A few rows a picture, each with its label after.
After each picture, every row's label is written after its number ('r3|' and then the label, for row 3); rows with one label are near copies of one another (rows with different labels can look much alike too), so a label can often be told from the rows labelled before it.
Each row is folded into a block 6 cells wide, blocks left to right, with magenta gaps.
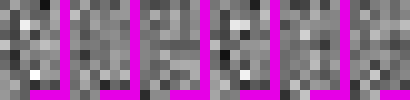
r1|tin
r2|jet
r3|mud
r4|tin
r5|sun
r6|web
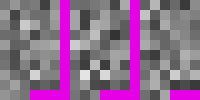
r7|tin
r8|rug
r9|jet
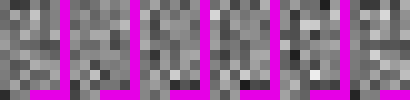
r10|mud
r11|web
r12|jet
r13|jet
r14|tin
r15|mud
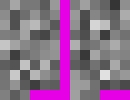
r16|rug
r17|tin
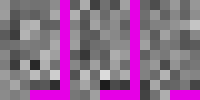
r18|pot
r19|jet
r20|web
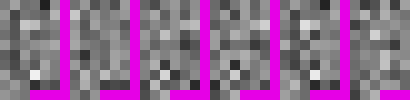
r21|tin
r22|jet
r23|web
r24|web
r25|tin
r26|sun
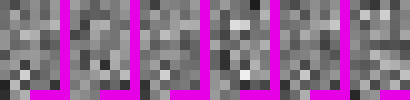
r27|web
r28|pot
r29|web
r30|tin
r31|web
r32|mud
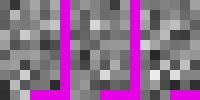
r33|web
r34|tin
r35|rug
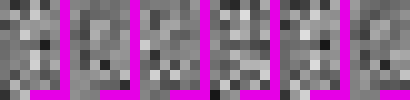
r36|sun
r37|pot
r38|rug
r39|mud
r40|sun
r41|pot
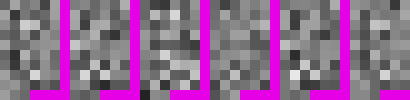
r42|tin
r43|rug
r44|mud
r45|web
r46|rug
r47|tin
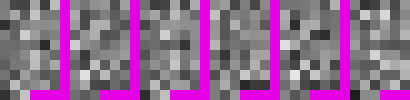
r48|sun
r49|rug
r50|sun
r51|jet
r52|rug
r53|mud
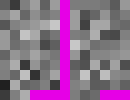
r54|web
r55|rug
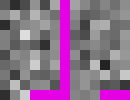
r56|sun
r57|pot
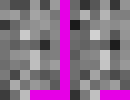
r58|sun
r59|sun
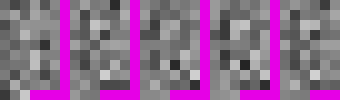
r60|sun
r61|tin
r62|pot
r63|pot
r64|tin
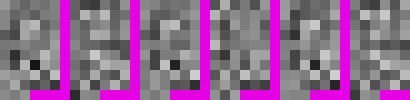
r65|pot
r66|mud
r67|pot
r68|jet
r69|pot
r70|mud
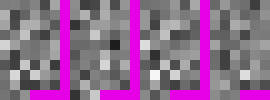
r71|rug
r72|sun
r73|rug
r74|tin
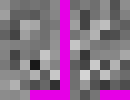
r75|pot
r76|rug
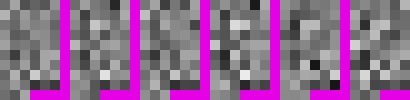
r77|jet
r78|tin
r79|jet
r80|tin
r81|pot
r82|rug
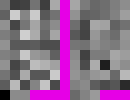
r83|mud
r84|pot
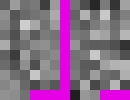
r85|tin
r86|mud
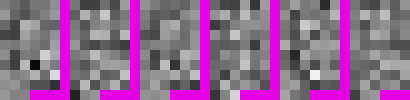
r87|pot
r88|mud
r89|pot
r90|sun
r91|tin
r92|mud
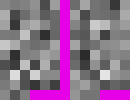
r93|rug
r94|tin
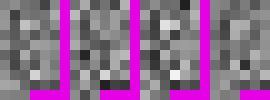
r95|tin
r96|jet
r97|tin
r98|pot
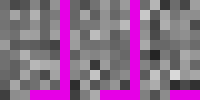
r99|mud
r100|web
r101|jet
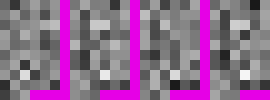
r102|web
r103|tin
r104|jet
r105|tin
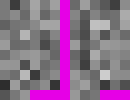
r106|web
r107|tin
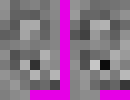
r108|pot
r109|pot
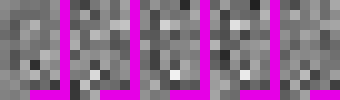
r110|pot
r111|web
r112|tin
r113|tin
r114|web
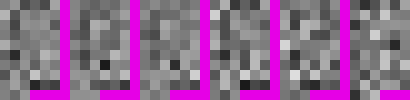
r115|jet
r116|pot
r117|pot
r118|jet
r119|rug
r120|sun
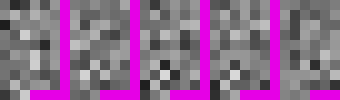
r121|sun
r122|rug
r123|web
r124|web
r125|pot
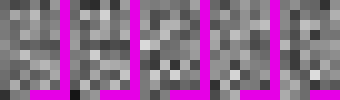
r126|mud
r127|mud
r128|rug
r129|web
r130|tin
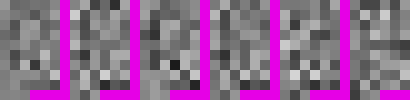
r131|pot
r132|jet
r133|pot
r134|jet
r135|rug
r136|mud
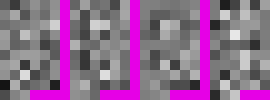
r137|web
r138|tin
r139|pot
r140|sun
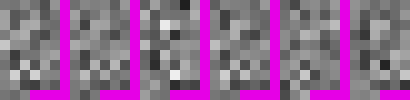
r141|rug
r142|rug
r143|tin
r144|rug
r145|web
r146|pot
